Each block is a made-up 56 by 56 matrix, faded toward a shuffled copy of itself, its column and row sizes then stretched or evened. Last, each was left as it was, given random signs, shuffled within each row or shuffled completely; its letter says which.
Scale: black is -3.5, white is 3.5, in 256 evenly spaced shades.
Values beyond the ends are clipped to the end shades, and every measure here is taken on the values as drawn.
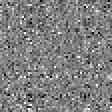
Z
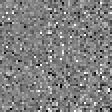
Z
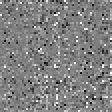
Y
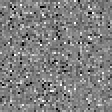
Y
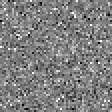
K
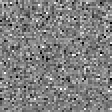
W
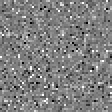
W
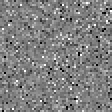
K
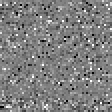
W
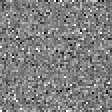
W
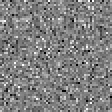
Z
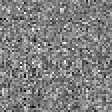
Z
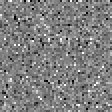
W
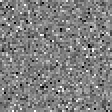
K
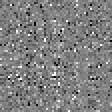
Z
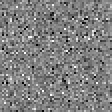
Z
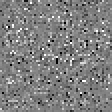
Y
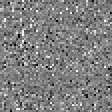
Z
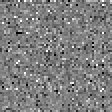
Y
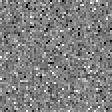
K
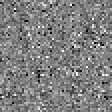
Y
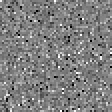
K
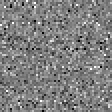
W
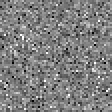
K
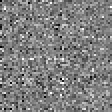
Y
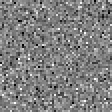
K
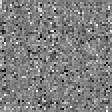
Y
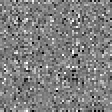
Z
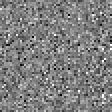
Y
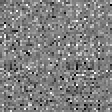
Z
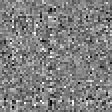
Z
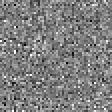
Y
